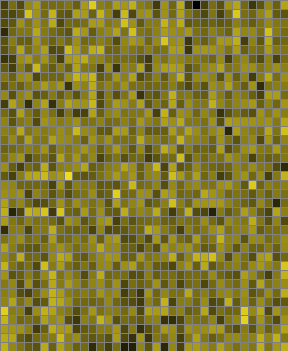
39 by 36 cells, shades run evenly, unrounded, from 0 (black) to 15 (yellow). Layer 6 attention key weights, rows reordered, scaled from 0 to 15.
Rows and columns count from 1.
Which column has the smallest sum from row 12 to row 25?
7
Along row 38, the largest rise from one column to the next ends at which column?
18
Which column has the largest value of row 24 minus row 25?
8
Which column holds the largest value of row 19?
20
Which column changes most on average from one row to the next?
15
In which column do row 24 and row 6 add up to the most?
6
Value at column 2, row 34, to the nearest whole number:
11
